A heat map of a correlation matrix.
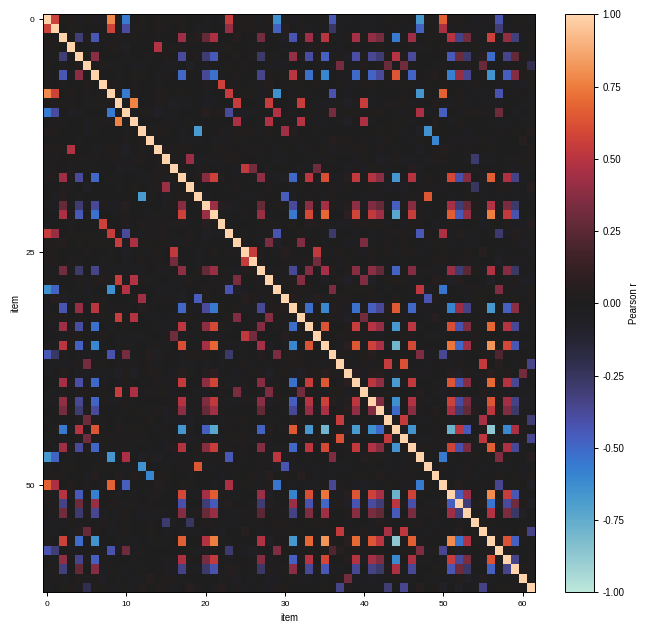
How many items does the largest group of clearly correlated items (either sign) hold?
21
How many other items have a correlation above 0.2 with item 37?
4
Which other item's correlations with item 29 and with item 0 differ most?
8
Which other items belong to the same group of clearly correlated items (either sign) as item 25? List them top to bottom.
16, 26, 34
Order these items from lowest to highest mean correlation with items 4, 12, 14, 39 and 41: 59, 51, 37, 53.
59, 37, 53, 51
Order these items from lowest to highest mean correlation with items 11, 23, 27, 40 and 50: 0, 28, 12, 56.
12, 56, 28, 0
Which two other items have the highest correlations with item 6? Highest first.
44, 31
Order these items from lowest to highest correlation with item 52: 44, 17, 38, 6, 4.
17, 38, 4, 6, 44
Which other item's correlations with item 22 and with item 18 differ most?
7
